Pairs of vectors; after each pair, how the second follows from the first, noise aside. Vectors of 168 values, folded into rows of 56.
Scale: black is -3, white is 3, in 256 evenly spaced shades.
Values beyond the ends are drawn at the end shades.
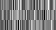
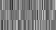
wrapped around, shrunk.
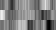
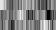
wrapped around.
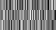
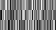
wrapped around.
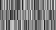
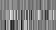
negated, partly zeroed.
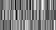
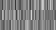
shrunk.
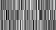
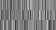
wrapped around, shrunk.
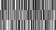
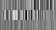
wrapped around, partly zeroed.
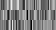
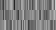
wrapped around, shrunk.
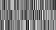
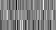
wrapped around, partly zeroed.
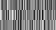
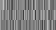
wrapped around, shrunk.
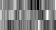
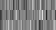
negated, partly zeroed.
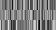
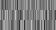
wrapped around, shrunk.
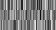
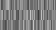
wrapped around, negated, shrunk.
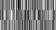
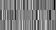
negated, partly zeroed.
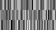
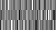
negated, partly zeroed.
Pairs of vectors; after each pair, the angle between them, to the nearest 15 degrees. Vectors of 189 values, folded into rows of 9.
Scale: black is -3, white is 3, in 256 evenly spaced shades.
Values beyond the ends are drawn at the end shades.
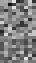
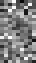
60 degrees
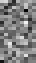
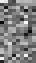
45 degrees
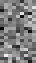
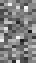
75 degrees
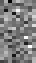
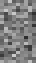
135 degrees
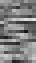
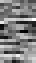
30 degrees
